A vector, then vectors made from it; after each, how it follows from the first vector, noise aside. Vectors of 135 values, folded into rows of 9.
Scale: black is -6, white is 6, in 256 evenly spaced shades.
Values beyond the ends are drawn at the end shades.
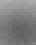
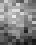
reversed, negated, scaled up.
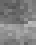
wrapped around.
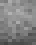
reversed, negated.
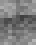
wrapped around, negated.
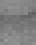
wrapped around, negated, shrunk.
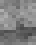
wrapped around, negated.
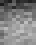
negated, scaled up.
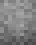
reversed, negated.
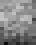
reversed, negated, scaled up.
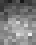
negated, scaled up.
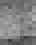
wrapped around, negated.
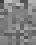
sign-scrambled.
